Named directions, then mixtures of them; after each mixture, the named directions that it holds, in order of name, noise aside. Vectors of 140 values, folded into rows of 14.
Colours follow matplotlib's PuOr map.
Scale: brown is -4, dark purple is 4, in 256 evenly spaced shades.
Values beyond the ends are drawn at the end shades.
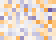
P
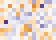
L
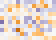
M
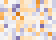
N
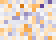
L.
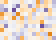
N.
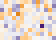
N.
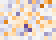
L.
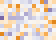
L, N, P.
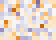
L, N.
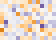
L, M, N.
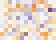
L, M, P.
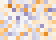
L, P.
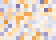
L, N, P.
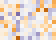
M, N, P.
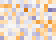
P.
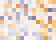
P.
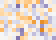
M, N.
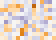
L, M, N.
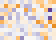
P.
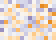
L, M, P.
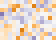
L, N.
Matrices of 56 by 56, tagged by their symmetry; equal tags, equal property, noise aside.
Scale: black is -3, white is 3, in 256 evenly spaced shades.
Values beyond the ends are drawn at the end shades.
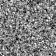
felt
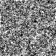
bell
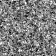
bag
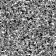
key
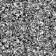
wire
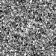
key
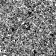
bell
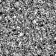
key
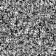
key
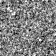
bell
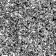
bag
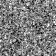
bag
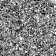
bag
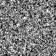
bell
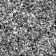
bell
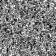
key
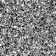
bag
